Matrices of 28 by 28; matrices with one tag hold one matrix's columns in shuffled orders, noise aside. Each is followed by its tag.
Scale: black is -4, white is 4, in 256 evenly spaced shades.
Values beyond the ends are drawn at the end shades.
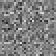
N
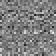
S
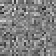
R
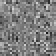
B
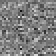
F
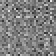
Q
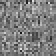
B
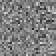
N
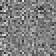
Q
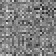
Q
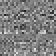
S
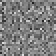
N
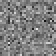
N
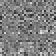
S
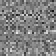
S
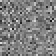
N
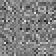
N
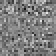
R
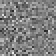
F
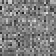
R
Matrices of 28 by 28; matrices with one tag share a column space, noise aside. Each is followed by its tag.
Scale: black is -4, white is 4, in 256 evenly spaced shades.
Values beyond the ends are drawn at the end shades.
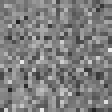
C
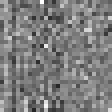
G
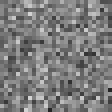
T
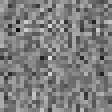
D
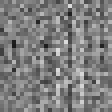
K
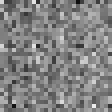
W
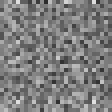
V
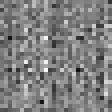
C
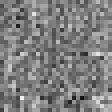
T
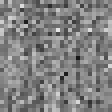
D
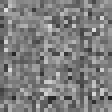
T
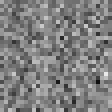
C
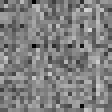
W
